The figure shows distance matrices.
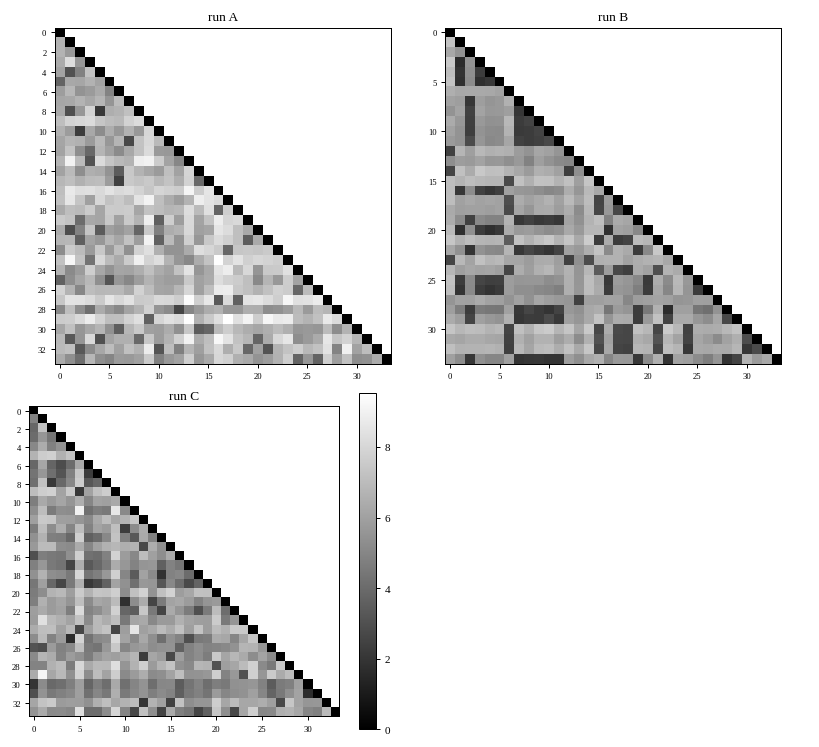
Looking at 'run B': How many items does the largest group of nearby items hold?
11
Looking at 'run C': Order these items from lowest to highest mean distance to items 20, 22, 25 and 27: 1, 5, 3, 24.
3, 1, 24, 5
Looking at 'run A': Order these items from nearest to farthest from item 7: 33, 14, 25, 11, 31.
11, 25, 33, 31, 14
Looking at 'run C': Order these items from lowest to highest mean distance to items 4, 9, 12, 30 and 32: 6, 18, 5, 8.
6, 5, 18, 8
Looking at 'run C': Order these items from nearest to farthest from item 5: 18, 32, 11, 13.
32, 13, 18, 11
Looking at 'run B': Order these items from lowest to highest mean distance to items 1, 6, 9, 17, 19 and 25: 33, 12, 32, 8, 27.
33, 8, 32, 27, 12
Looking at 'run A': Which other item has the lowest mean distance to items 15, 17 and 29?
6
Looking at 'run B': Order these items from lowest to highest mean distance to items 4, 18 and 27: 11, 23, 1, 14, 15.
1, 15, 11, 23, 14
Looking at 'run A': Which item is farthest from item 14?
17
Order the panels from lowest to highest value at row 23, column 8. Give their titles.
run B, run C, run A
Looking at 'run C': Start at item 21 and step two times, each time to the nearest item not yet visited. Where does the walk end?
13
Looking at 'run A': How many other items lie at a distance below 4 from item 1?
4
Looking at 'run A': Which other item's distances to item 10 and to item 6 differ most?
15
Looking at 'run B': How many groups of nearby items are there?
5
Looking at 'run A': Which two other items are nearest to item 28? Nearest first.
12, 3
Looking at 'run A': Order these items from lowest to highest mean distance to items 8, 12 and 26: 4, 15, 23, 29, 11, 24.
4, 24, 11, 15, 23, 29
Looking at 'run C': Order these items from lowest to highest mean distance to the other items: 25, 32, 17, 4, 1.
17, 4, 25, 32, 1
